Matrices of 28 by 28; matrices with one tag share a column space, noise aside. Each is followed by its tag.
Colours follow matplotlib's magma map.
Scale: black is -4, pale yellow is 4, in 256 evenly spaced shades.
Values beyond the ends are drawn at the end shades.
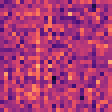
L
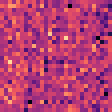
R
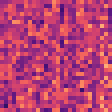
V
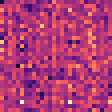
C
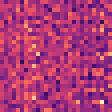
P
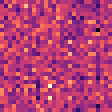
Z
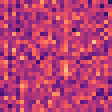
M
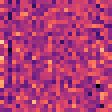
M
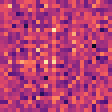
R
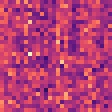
P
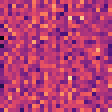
C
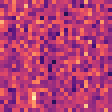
V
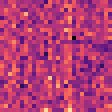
M
